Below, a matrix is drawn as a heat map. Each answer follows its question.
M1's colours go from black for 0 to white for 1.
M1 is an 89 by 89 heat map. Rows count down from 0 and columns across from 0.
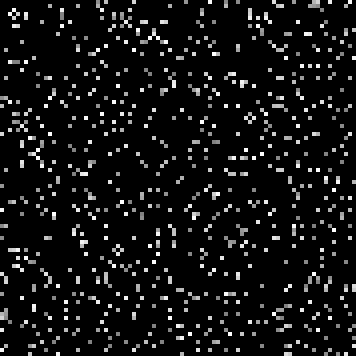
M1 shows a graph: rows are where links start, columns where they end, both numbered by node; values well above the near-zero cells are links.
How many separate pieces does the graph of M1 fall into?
2
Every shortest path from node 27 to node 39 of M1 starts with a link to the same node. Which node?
node 86
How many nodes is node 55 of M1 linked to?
2
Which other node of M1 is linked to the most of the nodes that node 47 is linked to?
node 51
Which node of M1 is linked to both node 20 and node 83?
node 60
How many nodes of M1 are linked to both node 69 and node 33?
4
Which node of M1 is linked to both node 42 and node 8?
node 77
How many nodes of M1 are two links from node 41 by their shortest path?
9
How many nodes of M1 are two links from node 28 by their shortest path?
5
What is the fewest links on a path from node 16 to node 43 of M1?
3
